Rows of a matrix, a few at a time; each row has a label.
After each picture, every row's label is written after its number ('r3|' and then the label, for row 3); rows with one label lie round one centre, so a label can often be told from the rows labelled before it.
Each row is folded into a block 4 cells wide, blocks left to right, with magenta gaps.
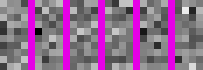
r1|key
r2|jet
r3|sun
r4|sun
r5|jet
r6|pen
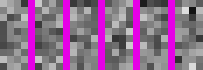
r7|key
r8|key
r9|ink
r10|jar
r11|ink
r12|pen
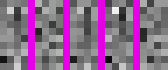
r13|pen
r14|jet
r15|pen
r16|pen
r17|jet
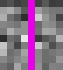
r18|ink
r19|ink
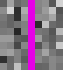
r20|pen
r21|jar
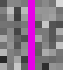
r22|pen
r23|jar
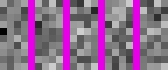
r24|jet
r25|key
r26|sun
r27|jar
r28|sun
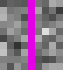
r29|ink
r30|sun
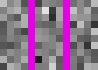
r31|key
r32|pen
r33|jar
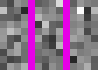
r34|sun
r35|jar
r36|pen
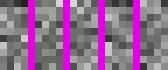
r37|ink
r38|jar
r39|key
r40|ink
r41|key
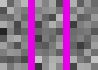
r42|jet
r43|key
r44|key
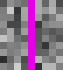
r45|pen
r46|key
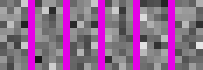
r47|jar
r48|pen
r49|jar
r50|pen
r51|ink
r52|jar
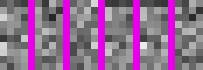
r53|ink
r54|sun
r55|jar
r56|ink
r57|ink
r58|sun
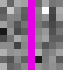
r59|jet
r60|pen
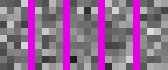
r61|jar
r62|sun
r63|pen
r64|key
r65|sun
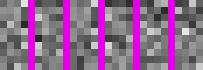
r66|jar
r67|ink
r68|jar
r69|ink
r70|sun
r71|sun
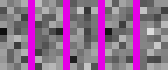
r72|jet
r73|key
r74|pen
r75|jet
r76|sun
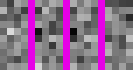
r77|sun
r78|jet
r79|jet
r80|ink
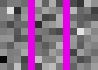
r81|pen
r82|key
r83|sun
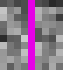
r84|ink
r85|ink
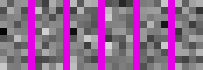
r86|jet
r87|sun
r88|jet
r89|ink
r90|jar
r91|jet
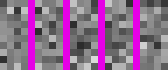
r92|pen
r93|jet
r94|key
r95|key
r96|ink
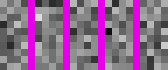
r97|key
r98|ink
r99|jet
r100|jet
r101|jar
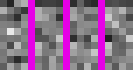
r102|sun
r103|ink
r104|ink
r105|ink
